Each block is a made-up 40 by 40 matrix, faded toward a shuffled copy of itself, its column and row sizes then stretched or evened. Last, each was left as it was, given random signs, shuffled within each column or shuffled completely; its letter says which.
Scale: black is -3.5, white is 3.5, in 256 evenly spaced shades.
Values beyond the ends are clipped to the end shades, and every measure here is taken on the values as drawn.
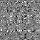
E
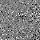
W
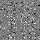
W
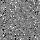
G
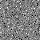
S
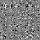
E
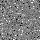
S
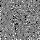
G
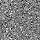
G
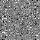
W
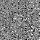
W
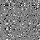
E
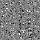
W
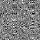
E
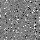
G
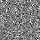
G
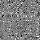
E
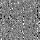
G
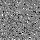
S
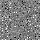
G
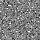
S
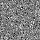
S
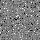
S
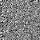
W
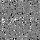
W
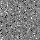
G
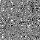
W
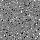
S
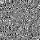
E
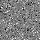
S
